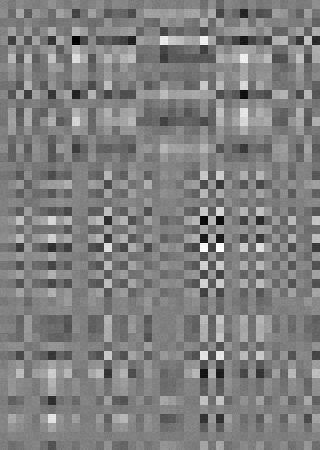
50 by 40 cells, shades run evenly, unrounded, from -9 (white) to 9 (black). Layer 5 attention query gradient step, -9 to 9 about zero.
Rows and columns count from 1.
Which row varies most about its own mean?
5
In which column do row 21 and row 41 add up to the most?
28
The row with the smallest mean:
7
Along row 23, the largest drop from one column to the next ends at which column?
29
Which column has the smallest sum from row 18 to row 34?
26
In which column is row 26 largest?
9
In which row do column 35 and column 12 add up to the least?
11
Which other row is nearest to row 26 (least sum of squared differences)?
37
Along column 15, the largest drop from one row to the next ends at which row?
6
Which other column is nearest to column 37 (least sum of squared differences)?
13
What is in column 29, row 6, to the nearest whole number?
0
